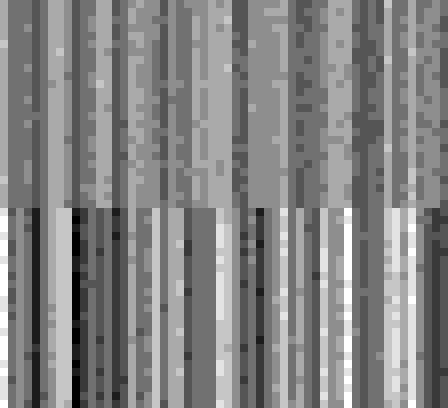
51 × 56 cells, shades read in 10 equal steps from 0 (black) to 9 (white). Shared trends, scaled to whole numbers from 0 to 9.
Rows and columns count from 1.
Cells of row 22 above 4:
31
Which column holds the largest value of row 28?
1
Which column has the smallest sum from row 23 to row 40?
10
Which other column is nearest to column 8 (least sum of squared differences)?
29
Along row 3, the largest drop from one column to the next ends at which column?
30
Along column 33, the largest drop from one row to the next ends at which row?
27
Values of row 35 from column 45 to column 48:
4 3 4 4
